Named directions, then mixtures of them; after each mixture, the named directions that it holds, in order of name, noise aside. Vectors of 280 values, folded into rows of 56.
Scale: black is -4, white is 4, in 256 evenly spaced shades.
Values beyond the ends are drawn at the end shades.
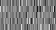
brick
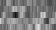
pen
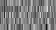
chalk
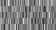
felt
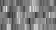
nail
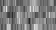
nail.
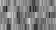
nail.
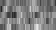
nail, pen.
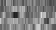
pen.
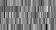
chalk.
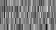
chalk.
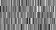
brick.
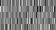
brick.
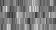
nail.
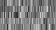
chalk, pen.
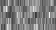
felt, nail.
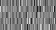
brick.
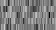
felt, nail.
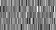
brick.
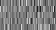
brick.
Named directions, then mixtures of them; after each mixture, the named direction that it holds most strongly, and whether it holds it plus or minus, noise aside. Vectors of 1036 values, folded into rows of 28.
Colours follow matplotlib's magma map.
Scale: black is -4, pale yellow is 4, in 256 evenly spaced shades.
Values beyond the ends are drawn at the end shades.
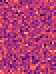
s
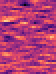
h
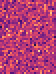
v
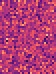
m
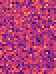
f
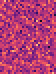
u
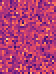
m, plus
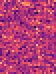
u, plus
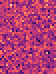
f, plus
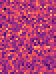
u, minus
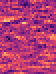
h, plus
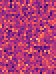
f, minus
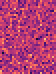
m, minus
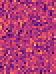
v, minus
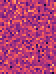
u, minus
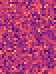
f, plus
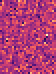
m, plus
